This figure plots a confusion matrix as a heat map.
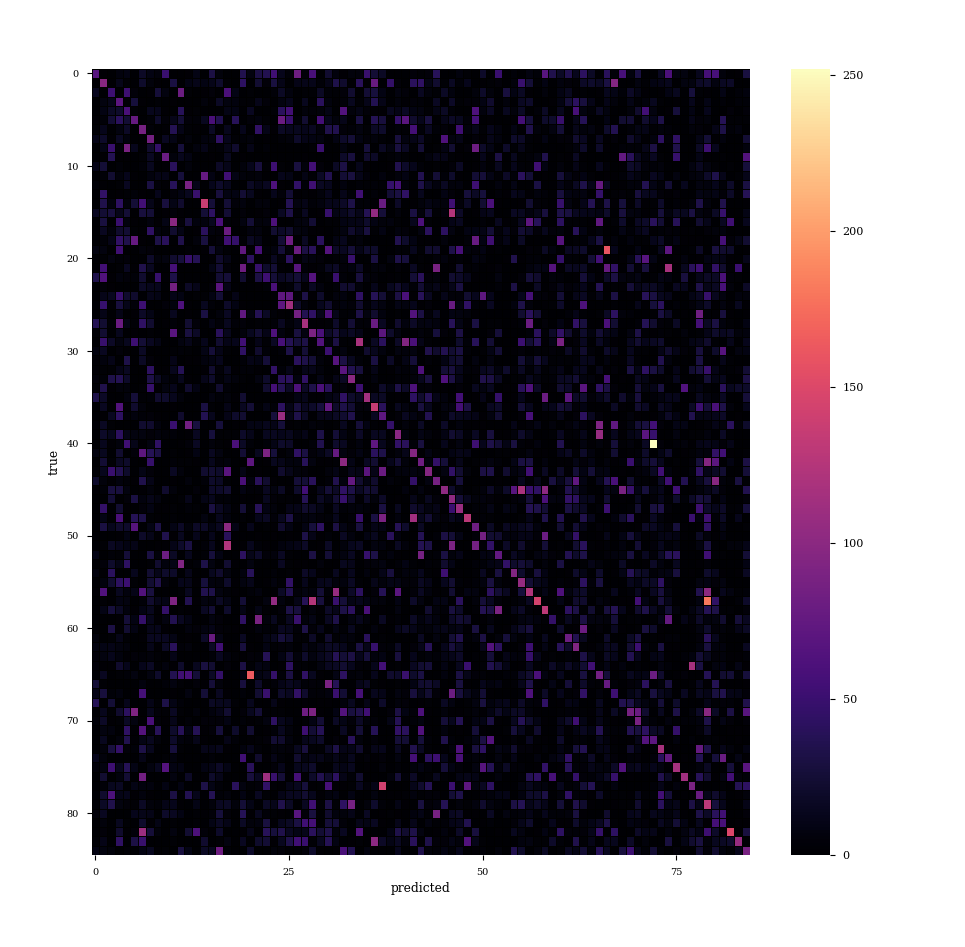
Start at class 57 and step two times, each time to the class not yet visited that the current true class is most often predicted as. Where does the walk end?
33
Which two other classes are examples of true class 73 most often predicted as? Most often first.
78, 47
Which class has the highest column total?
79
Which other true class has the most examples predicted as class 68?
45
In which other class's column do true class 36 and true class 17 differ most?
30
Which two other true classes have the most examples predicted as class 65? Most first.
39, 38
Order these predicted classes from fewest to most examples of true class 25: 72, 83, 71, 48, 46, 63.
71, 83, 72, 48, 63, 46
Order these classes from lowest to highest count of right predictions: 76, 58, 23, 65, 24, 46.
23, 24, 65, 46, 76, 58
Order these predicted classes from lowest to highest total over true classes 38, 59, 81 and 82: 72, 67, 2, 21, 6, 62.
2, 62, 72, 21, 67, 6
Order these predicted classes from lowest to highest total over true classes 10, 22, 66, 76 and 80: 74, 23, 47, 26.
74, 47, 23, 26
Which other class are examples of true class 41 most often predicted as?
22
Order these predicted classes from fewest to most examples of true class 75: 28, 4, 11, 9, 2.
11, 28, 4, 2, 9
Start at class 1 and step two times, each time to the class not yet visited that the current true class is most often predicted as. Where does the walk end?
46
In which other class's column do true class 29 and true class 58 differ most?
34
